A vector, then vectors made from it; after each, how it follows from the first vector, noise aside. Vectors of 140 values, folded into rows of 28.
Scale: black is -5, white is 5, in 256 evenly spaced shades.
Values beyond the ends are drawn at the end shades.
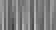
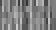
wrapped around.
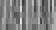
reversed.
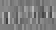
wrapped around, partly zeroed.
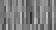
wrapped around.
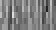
wrapped around.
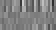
reversed, negated, partly zeroed.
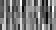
reversed, scaled up.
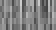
reversed.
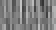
reversed.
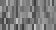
sign-scrambled.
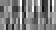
reversed, scaled up.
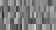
sign-scrambled.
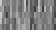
wrapped around.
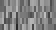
sign-scrambled.
